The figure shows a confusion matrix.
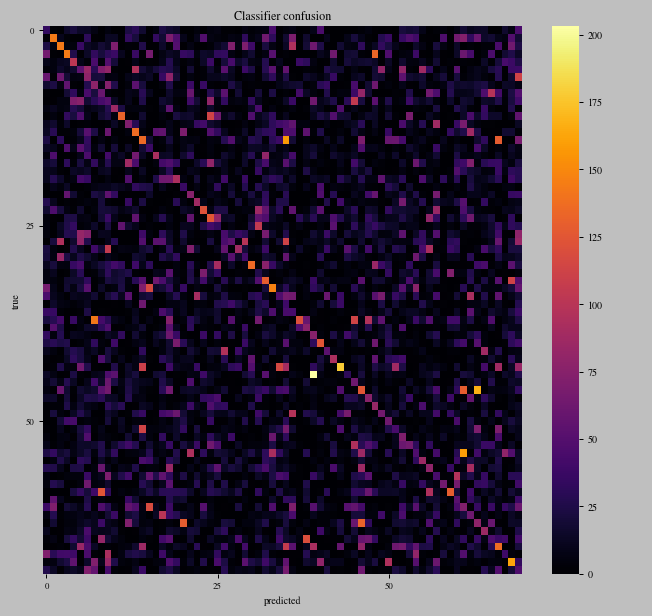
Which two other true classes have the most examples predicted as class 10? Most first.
2, 44
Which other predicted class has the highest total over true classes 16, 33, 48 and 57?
15
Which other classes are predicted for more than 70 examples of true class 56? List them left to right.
18, 46, 62
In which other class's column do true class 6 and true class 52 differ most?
69
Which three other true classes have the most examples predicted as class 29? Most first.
27, 2, 68
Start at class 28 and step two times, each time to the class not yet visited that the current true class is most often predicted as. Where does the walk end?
45
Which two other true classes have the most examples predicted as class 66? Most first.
14, 43
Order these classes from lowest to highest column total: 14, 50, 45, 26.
50, 26, 45, 14
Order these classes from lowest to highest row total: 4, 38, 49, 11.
38, 4, 49, 11
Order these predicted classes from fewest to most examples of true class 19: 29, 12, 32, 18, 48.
48, 32, 29, 12, 18
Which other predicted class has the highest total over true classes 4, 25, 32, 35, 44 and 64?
39
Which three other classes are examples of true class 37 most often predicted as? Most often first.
7, 45, 47
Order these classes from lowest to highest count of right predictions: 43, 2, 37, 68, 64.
64, 37, 2, 68, 43
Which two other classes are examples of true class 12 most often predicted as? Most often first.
57, 61
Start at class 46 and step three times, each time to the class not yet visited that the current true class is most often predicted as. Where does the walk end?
40
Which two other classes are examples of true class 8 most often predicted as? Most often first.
65, 46
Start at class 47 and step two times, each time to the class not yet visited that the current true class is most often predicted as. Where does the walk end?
17
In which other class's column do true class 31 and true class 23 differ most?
59
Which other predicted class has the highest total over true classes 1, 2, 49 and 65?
36
